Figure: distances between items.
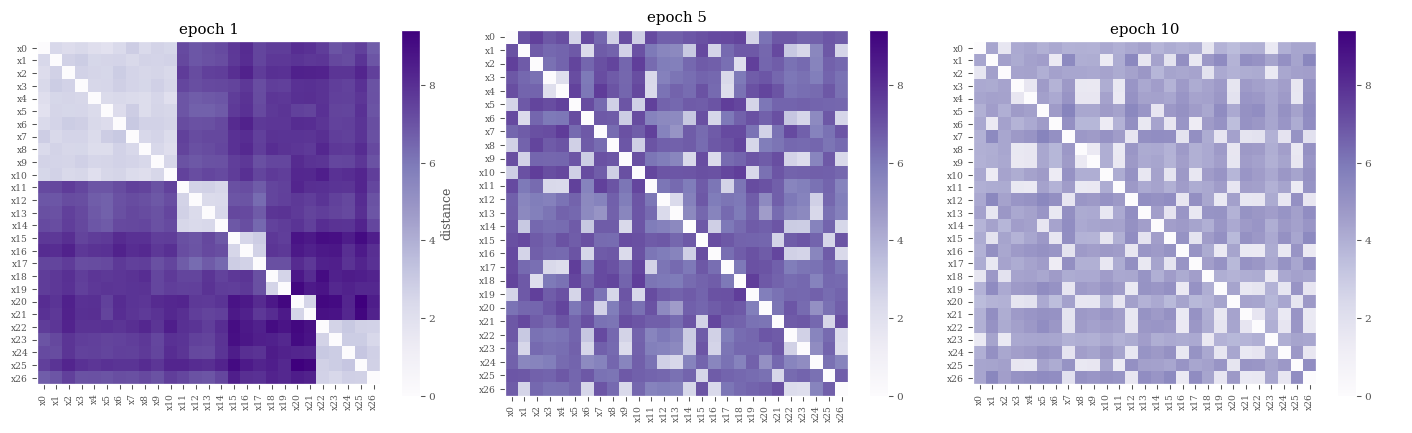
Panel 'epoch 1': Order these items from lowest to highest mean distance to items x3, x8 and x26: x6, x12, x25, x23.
x6, x23, x25, x12
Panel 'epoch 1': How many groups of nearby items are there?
6
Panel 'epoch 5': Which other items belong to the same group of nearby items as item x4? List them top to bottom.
x3, x11, x17
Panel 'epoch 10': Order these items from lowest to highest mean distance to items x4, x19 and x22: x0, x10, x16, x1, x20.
x16, x20, x0, x10, x1
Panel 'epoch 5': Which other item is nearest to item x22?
x26
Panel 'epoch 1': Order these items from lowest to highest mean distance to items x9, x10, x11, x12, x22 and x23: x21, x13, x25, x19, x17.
x13, x25, x17, x19, x21
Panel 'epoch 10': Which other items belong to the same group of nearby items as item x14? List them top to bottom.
x5
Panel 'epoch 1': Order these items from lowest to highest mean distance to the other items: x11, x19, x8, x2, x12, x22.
x8, x2, x12, x11, x22, x19
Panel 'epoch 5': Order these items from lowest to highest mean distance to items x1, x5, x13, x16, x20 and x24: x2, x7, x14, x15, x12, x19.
x12, x14, x7, x19, x2, x15
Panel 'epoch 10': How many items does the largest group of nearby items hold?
8
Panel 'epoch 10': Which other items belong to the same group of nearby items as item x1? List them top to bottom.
x6, x10, x13, x15, x17
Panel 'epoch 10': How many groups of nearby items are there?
5
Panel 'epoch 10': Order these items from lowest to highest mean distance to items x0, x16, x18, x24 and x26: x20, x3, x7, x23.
x7, x23, x20, x3
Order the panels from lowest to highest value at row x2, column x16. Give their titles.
epoch 10, epoch 5, epoch 1
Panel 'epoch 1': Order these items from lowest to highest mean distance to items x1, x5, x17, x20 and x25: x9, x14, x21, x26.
x9, x26, x21, x14
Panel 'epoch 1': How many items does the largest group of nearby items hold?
11
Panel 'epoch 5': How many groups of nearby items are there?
7
